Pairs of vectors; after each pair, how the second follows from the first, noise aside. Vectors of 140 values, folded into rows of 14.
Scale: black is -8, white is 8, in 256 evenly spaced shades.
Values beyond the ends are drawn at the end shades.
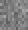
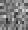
scaled up.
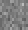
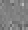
partly zeroed.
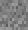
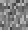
wrapped around, negated, scaled up.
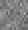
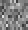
reversed, scaled up.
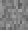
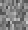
reversed, scaled up.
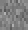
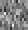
scaled up.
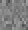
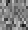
scaled up.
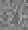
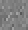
wrapped around, partly zeroed.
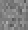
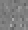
negated, partly zeroed.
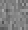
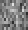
wrapped around, negated, scaled up.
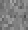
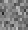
reversed, scaled up.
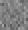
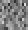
reversed, scaled up.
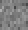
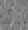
wrapped around, shrunk.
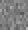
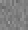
wrapped around, shrunk.
